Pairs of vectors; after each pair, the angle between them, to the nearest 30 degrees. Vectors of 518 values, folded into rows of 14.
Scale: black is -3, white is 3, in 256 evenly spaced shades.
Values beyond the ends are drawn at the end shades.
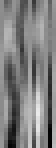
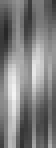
120 degrees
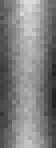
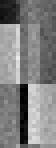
90 degrees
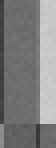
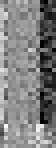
150 degrees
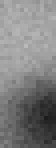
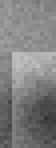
30 degrees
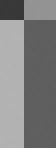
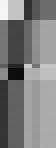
150 degrees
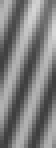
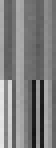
90 degrees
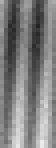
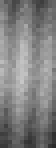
90 degrees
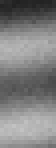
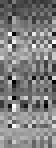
60 degrees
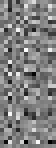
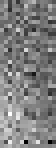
30 degrees
